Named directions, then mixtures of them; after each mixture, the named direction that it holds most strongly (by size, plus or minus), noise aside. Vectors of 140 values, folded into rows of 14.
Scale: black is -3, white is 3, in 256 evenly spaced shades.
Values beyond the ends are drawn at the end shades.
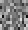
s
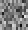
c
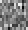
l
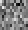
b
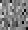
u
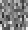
s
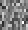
b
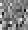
c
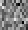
b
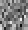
c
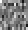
l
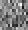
l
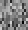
u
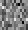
b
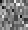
b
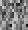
b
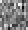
l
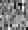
l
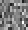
s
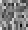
c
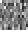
l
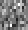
l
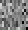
u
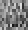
l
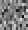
c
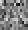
b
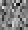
b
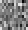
l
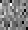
u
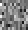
u
